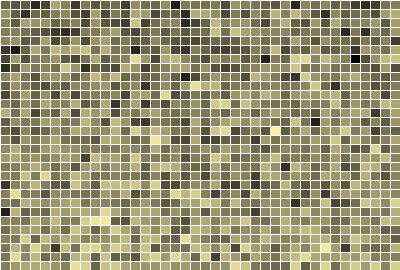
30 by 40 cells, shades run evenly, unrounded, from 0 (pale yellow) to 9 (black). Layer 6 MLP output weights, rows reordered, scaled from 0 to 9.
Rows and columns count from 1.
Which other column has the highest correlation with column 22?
14
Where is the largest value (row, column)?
7, 36
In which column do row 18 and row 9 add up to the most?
19
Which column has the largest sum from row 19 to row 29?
1
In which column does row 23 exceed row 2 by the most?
30
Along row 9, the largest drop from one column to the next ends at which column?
31
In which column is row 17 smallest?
38
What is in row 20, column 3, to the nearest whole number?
2
